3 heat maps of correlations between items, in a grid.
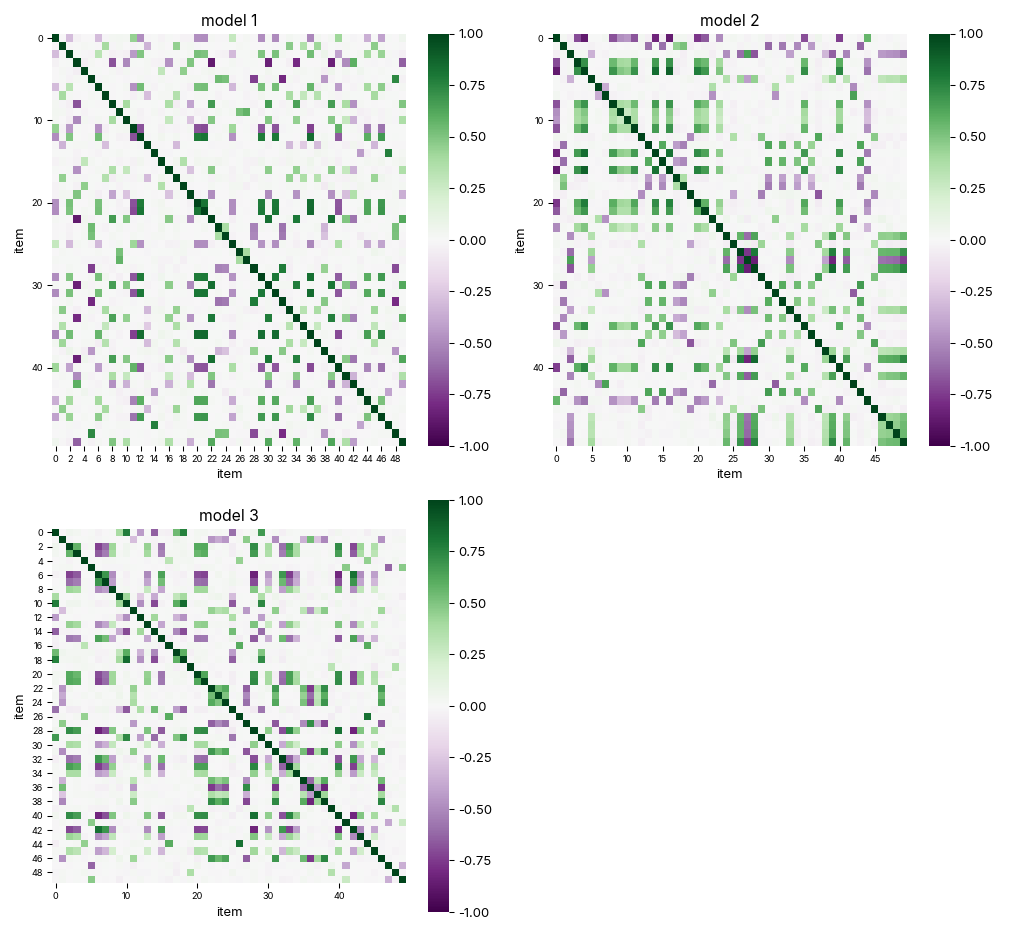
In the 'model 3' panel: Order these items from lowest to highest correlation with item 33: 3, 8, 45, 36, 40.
36, 45, 8, 3, 40
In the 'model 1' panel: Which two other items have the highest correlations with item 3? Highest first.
42, 19
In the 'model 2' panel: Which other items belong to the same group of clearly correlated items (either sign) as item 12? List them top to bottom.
19, 25, 29, 37, 45
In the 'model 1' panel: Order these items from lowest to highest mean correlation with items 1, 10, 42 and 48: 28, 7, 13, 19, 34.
28, 13, 34, 19, 7
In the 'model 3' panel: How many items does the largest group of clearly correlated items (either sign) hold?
18
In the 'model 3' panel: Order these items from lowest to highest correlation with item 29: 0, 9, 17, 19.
19, 9, 17, 0
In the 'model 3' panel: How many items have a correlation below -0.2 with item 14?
6
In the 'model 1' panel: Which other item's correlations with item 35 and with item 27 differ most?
9
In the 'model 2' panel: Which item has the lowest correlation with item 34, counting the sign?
1
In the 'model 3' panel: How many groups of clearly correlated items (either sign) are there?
6
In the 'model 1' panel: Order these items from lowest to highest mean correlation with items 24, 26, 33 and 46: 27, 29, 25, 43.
25, 43, 27, 29
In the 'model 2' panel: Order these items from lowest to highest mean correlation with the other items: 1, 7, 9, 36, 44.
44, 1, 7, 36, 9
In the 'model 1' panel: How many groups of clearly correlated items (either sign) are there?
7
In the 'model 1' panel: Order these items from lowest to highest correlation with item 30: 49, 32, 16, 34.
32, 16, 49, 34
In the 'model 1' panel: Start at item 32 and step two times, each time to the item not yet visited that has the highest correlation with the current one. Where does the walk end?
38
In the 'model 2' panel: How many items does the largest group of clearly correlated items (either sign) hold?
15
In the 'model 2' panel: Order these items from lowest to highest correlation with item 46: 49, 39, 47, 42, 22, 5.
42, 22, 5, 47, 49, 39
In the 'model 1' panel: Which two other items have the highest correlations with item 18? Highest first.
4, 15
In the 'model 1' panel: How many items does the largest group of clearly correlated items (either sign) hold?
14
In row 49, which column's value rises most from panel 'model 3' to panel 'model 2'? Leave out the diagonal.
47
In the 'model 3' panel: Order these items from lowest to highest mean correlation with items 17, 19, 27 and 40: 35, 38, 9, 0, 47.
38, 35, 47, 9, 0
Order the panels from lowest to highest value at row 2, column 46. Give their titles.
model 2, model 3, model 1
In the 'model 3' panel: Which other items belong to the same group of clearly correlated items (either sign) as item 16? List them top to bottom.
4, 26, 44
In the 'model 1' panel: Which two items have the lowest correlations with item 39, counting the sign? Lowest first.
3, 42
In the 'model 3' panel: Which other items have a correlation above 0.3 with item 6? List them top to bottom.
7, 15, 32, 42
